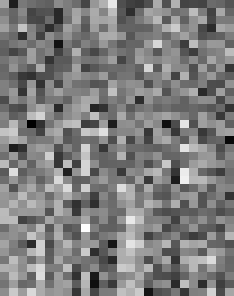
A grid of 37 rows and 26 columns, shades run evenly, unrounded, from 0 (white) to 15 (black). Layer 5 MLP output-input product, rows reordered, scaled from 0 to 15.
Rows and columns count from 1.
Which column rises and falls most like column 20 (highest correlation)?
13
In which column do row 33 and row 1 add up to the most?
17
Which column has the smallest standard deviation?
1
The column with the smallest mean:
10
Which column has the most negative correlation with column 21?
20
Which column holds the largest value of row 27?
9
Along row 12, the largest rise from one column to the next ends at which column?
23
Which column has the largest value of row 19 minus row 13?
2
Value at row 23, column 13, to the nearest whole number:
8
